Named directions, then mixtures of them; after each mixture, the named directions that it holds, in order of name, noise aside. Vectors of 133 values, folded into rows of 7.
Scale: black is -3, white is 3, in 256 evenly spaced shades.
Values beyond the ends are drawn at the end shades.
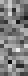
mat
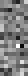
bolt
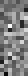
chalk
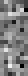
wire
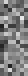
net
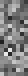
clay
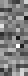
bolt.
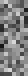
mat, net.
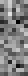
mat.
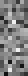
chalk, mat.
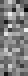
chalk, mat, wire.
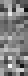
mat, wire.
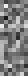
bolt, net.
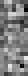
chalk, mat, wire.
